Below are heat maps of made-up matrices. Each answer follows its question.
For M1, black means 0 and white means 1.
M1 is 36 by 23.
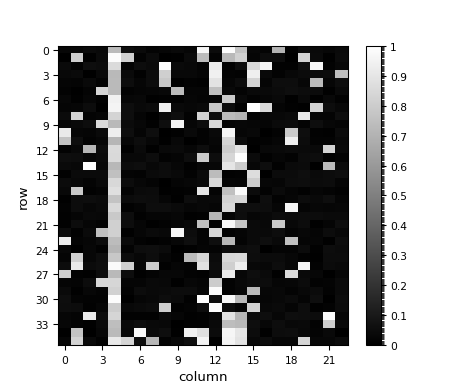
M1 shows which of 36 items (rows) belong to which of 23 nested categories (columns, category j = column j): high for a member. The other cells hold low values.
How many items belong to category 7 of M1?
2
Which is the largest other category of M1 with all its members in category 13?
14
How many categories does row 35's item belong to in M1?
8
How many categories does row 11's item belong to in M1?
4
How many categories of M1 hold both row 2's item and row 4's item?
5
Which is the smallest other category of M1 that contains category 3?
12
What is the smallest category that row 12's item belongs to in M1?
2
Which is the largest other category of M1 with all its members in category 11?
1
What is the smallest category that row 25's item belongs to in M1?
10
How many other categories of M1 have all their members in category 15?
4
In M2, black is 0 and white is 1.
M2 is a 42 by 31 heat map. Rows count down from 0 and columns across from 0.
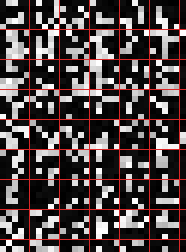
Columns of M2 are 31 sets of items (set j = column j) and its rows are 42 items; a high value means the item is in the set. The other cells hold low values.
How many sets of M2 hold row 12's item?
5
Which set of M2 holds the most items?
16
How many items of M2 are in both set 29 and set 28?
7
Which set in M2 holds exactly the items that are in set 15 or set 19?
22
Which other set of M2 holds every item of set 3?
6
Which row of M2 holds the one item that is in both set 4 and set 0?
22
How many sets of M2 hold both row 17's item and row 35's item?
4
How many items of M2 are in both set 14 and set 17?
4
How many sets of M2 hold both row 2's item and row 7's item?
4
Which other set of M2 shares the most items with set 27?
2
